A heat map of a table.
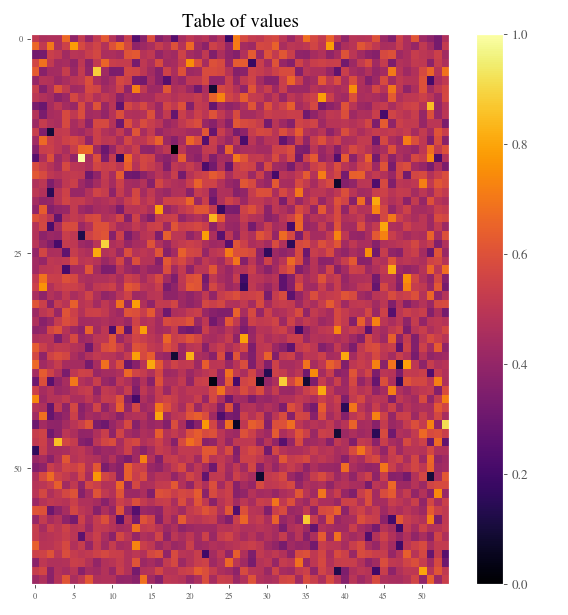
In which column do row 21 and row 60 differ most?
23
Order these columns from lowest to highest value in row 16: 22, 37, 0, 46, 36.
46, 36, 22, 0, 37
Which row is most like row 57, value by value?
59
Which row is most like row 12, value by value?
28
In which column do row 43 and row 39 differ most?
36
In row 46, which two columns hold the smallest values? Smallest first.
39, 44
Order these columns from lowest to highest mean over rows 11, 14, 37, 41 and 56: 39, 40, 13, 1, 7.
39, 1, 7, 13, 40
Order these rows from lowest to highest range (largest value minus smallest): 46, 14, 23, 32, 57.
32, 57, 46, 23, 14
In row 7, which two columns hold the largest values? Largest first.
37, 24
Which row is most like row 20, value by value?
44
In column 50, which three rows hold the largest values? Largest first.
62, 17, 46
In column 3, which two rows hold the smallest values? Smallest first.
24, 21
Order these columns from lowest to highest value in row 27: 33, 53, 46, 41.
41, 33, 53, 46
